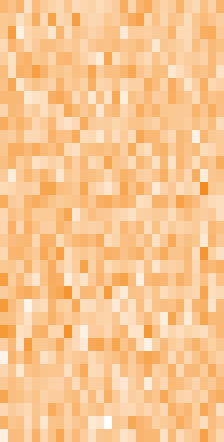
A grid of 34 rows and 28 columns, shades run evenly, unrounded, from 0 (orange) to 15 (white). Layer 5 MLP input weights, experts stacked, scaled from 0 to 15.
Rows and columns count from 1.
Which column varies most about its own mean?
26
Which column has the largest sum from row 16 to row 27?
18
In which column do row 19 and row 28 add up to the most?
1
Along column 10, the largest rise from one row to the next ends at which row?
12
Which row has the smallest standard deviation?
4
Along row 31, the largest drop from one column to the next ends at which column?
14
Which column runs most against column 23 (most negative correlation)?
27
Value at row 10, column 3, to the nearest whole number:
5
